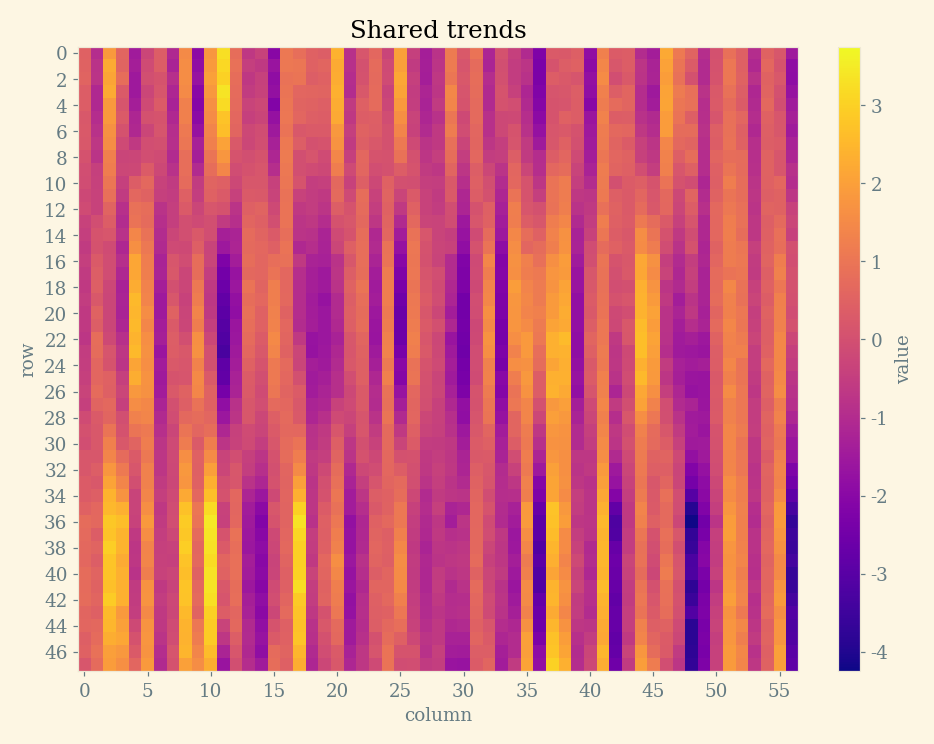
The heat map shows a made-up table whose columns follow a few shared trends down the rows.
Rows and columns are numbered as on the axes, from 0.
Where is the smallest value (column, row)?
48, 36
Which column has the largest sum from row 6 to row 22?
38
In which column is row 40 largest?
10
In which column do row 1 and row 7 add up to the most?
11
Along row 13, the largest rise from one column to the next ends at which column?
34
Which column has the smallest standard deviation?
54
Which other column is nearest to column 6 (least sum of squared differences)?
18
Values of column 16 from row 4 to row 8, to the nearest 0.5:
1 1 1 1 1
